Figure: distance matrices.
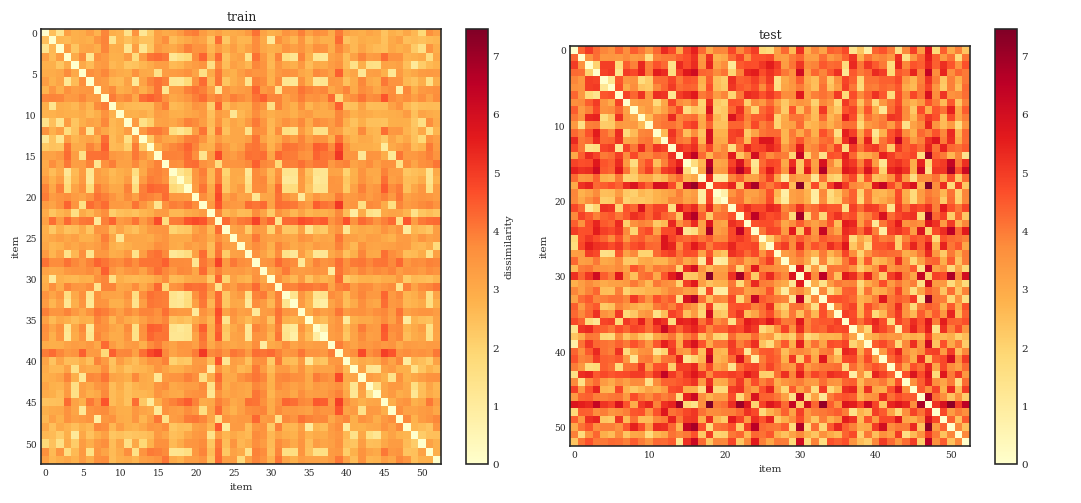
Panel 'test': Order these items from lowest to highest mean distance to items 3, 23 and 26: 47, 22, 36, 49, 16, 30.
36, 22, 49, 30, 16, 47
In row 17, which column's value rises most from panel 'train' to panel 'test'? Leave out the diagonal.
18
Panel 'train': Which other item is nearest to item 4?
49
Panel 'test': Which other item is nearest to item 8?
41
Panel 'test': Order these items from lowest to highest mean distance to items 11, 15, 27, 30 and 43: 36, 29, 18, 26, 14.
26, 29, 14, 36, 18
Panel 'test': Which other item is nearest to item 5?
4
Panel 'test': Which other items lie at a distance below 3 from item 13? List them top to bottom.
2, 3, 6, 21, 36, 42
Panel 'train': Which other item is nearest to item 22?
41
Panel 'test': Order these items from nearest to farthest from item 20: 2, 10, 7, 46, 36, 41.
7, 10, 41, 46, 2, 36
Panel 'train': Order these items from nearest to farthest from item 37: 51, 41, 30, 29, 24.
51, 24, 30, 41, 29
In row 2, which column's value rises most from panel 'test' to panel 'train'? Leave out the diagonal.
21
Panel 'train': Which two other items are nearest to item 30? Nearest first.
1, 9
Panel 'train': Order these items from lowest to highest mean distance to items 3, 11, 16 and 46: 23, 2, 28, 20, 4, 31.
2, 4, 31, 23, 20, 28
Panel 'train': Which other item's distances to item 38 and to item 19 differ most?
29
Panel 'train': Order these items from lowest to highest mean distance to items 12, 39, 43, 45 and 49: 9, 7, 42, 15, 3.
9, 3, 7, 42, 15
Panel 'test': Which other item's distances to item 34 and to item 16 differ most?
47
